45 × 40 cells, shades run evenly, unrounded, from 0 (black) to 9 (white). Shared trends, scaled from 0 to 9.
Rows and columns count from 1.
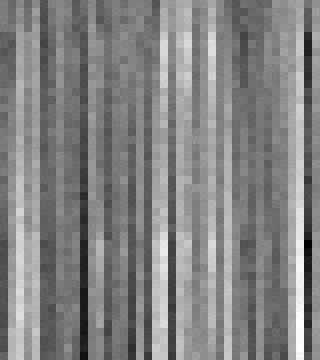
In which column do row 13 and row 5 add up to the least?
39
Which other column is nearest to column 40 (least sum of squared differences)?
26
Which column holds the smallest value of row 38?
11
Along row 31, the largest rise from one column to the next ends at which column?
40
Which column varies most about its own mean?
20
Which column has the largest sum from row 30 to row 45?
38
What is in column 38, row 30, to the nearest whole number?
8
